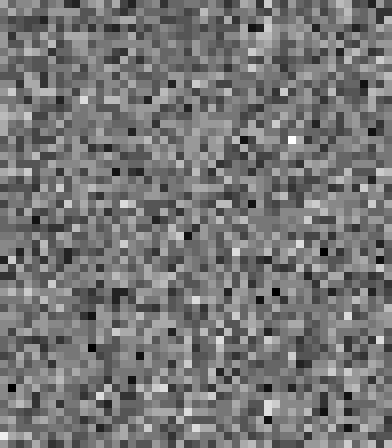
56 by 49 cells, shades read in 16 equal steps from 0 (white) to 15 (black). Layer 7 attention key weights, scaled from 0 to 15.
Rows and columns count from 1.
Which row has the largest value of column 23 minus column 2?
33
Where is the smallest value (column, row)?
37, 18
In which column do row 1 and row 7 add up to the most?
47
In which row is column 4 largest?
13
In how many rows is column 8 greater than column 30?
25
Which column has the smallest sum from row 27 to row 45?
21
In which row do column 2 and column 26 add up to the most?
49
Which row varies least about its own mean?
41
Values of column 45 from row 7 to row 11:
4 9 8 10 9
